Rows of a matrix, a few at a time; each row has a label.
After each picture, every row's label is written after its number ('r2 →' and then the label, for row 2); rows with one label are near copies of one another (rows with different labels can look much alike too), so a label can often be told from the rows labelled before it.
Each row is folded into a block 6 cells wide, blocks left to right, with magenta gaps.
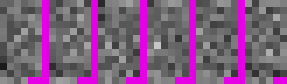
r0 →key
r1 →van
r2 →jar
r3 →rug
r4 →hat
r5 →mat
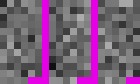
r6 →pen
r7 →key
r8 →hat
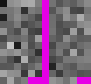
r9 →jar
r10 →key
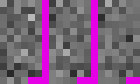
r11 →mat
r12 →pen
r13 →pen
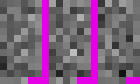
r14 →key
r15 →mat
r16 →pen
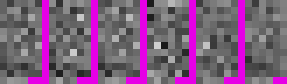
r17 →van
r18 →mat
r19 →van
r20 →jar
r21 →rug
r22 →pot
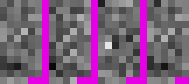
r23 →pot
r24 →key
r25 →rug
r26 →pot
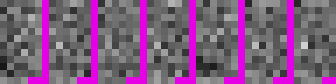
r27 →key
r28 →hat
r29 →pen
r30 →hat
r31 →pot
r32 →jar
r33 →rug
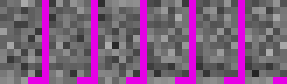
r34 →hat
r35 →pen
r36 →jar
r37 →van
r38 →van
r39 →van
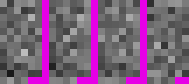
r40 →mat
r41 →key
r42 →van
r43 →jar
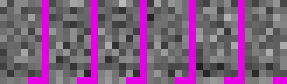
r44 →mat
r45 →hat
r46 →hat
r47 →pen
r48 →van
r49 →van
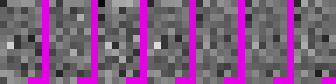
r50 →rug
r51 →mat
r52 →jar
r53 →rug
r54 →pen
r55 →pen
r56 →pen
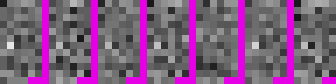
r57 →rug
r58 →hat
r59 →pen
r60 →jar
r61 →pot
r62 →rug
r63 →jar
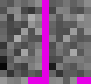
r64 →key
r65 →key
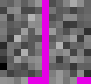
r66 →key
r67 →hat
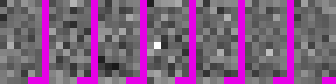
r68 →pen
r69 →hat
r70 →pot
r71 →rug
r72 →mat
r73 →mat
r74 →pen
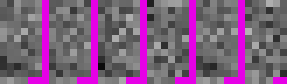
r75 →pot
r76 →van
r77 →key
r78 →jar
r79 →pot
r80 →hat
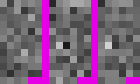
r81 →mat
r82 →jar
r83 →rug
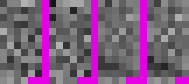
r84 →hat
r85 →jar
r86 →pot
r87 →pot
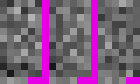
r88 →van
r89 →key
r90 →hat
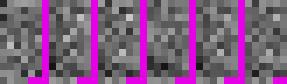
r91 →jar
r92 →key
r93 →mat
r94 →pot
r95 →key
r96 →mat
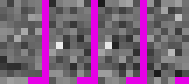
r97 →pot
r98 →rug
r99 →rug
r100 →mat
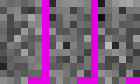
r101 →key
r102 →jar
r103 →jar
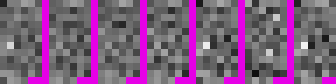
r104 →rug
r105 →hat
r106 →hat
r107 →hat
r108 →rug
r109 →mat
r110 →rug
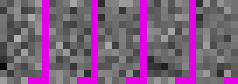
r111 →key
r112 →hat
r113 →jar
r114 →pot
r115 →pen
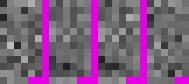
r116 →jar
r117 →pot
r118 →pot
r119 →pen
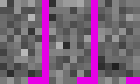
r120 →mat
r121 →jar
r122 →pot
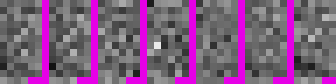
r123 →key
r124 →key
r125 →hat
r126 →rug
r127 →pen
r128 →van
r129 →pot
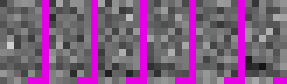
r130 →rug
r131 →pen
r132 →mat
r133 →van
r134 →hat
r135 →pot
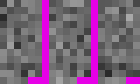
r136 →pen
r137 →hat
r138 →van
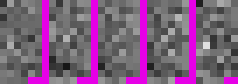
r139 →pen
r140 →pot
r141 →key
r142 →key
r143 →rug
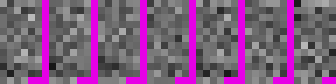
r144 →mat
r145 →key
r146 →pot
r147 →pen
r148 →mat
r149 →hat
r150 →jar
